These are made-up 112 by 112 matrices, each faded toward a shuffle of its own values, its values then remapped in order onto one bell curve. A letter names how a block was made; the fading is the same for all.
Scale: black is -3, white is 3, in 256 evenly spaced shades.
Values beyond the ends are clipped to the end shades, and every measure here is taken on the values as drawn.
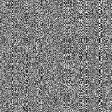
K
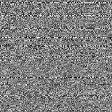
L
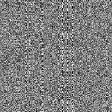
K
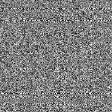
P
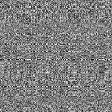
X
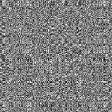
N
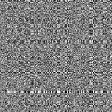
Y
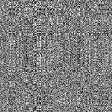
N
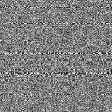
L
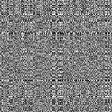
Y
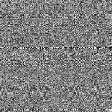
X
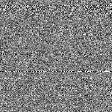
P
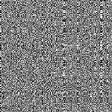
K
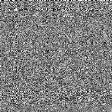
P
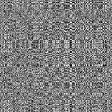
Y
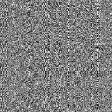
K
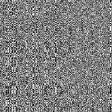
K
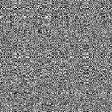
X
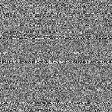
L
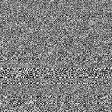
L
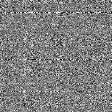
P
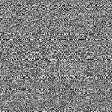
L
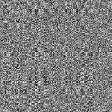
N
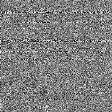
P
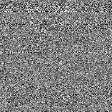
P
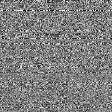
P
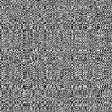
Y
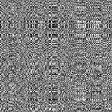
Y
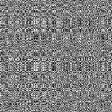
Y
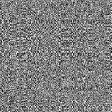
N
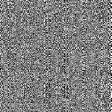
K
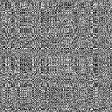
Y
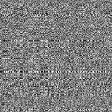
X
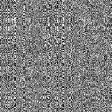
K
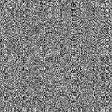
N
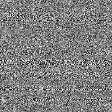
P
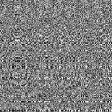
X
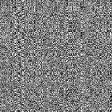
N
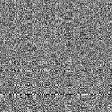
X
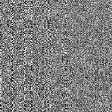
K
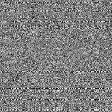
L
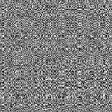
Y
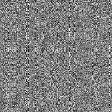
K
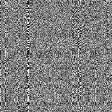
K
